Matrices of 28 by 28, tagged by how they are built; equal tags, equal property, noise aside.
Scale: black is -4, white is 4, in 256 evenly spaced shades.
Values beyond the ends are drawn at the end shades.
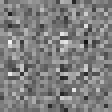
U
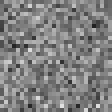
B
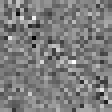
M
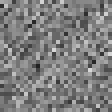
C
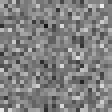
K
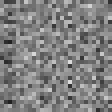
K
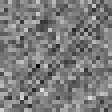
C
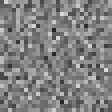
B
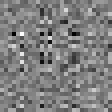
U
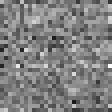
U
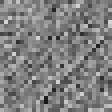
C
